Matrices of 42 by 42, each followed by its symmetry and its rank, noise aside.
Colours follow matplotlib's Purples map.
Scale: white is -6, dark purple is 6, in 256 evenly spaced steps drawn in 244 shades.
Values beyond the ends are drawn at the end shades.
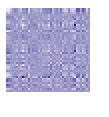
symmetric, rank two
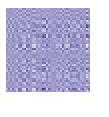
antisymmetric, rank two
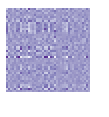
no symmetry, rank two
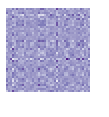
no symmetry, rank three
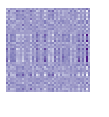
no symmetry, rank one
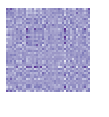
symmetric, rank two
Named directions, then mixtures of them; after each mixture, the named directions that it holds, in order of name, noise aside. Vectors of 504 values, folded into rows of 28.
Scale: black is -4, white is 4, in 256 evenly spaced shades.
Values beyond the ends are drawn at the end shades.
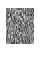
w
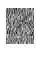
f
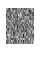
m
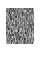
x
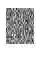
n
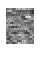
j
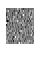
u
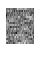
f, j, u.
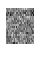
j, n, w.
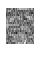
f, j, n.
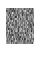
x.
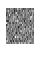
f, u.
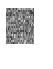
j, m, n.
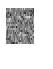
j, w.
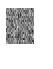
f, m, n.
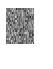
j, n, x.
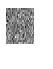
m, u.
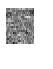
j, m, w.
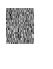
n, x.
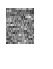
j.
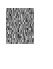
n, x.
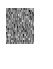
m.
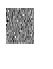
u.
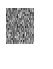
m, u.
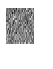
f, n, u.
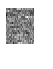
j, m, u.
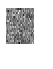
j, u, w.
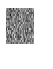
n, x.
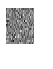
n, u.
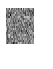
j, m, w.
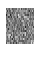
m, u, w.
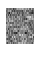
f, j, x.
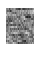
j.
